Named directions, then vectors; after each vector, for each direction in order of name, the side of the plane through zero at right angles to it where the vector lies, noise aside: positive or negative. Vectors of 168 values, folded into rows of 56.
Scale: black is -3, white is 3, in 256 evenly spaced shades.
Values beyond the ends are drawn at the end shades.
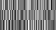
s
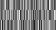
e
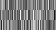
negative, positive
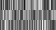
positive, positive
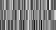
positive, positive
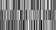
positive, positive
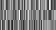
positive, positive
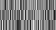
negative, positive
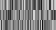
negative, negative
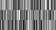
positive, positive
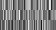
positive, positive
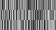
positive, negative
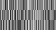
negative, positive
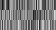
positive, negative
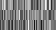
positive, positive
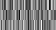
negative, negative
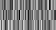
negative, negative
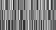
positive, positive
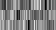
negative, negative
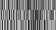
positive, negative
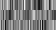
negative, negative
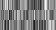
positive, negative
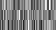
positive, positive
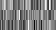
positive, positive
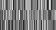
positive, positive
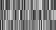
positive, positive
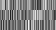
negative, positive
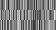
positive, negative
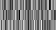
negative, negative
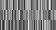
positive, positive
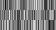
negative, positive
